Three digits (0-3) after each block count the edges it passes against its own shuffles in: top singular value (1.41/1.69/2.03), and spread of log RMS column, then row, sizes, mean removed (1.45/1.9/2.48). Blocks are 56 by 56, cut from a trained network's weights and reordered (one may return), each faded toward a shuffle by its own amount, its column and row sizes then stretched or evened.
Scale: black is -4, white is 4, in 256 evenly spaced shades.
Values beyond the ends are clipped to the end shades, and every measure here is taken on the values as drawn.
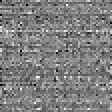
2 2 1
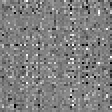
1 2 2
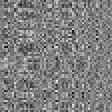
3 3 0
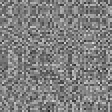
3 1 2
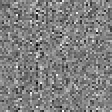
2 2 1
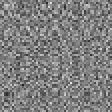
3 0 2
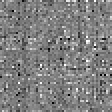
1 1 2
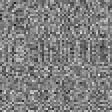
3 0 2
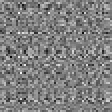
3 0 3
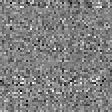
2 0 3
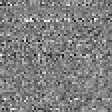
1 0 3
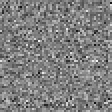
0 0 2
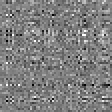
3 2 3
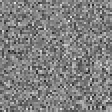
2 0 0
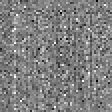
1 0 0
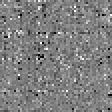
0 1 2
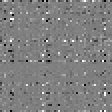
1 2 3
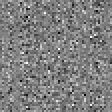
0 3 0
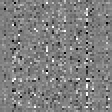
1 3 0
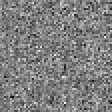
0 1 1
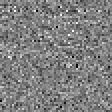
0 0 1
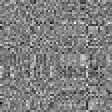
3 2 1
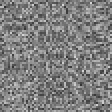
3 0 0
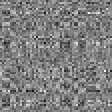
3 0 3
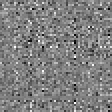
1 2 3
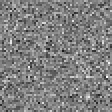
0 0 1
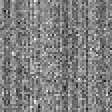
3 0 0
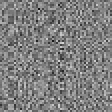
3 1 0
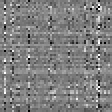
2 3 0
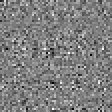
2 1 2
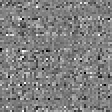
0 2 3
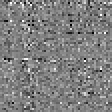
0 2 3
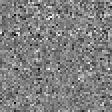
0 1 2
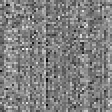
2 1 0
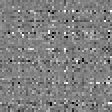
0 2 3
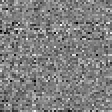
1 1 3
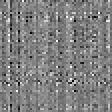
3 2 3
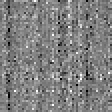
2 2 1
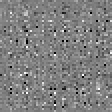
0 3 2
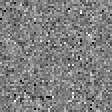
0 1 1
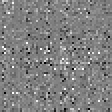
0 2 2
